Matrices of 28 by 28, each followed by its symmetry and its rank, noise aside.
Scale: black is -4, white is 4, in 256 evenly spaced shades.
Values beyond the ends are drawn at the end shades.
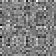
antisymmetric, rank four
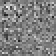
no symmetry, rank six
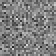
no symmetry, rank six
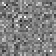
symmetric, rank five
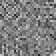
symmetric, rank five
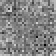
symmetric, rank six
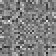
symmetric, rank five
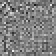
no symmetry, rank six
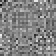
symmetric, rank six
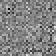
symmetric, rank six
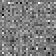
no symmetry, rank five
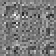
symmetric, rank five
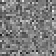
no symmetry, rank six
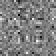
antisymmetric, rank six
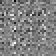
no symmetry, rank six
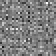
antisymmetric, rank six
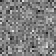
symmetric, rank six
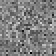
no symmetry, rank six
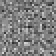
antisymmetric, rank four
